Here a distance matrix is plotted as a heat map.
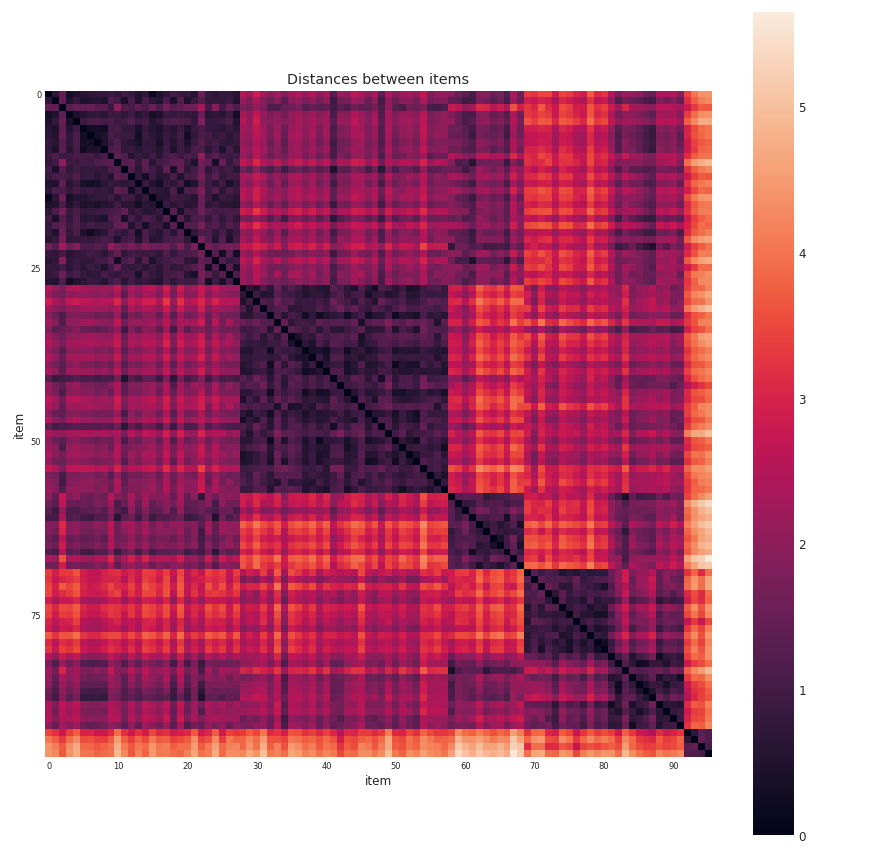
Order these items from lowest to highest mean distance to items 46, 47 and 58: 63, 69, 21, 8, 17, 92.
8, 21, 63, 17, 69, 92
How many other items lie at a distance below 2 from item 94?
3
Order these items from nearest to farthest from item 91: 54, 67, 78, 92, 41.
41, 78, 67, 54, 92
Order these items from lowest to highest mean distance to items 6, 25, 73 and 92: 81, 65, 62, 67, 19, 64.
19, 81, 64, 65, 62, 67
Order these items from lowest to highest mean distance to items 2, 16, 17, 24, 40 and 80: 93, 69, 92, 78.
69, 78, 92, 93
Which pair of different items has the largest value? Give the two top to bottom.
67, 95
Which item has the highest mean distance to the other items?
95
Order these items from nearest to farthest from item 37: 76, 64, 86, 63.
86, 76, 64, 63
